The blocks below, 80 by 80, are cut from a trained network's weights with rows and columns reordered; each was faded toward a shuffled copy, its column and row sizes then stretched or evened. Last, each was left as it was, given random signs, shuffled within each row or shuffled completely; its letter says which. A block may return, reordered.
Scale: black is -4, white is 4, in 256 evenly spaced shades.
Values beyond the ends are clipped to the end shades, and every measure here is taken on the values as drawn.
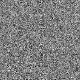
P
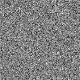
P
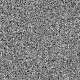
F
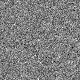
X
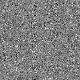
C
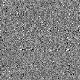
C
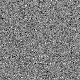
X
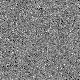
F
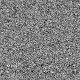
X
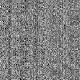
C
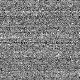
C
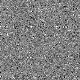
P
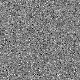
X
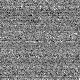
X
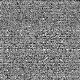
C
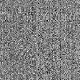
C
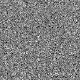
P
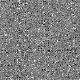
P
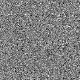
P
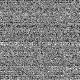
C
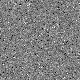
F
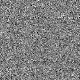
P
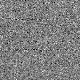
X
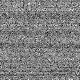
X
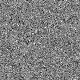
F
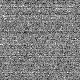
X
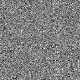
C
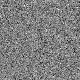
F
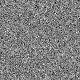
F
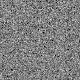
X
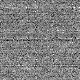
C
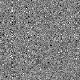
C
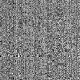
C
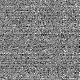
C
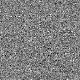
P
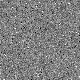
F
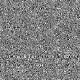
C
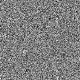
P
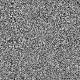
P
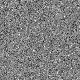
F
